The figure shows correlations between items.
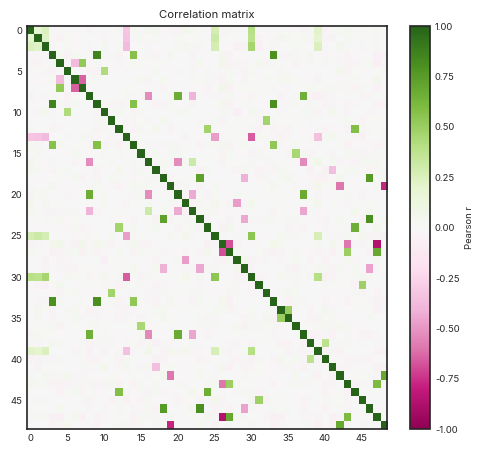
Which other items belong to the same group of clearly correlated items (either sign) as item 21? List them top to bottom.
28
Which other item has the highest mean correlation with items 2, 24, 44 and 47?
12
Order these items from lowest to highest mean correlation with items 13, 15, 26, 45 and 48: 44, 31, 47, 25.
47, 25, 44, 31
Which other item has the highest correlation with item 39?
30
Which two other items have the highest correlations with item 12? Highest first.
44, 24
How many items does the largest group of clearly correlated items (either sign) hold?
7
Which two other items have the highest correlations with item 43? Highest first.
47, 27
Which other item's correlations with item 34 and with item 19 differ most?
48
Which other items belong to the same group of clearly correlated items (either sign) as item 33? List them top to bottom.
3, 9, 14
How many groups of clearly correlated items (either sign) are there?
16
